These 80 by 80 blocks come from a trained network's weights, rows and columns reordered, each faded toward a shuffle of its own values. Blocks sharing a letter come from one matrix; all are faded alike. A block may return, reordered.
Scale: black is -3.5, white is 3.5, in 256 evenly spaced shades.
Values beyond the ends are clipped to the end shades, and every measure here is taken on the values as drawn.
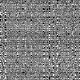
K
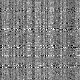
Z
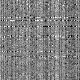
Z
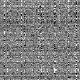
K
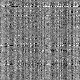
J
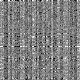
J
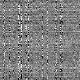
K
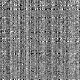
J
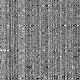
Z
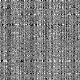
J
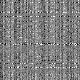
Z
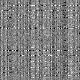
Z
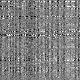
Z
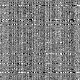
Z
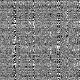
K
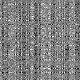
J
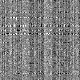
J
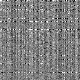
Z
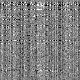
J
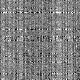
J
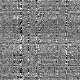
K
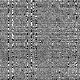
K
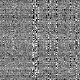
K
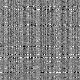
Z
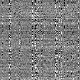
K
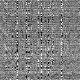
K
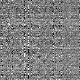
K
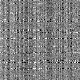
J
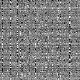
K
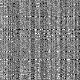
J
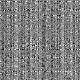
J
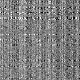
J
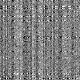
J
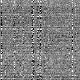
K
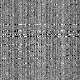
Z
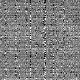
K
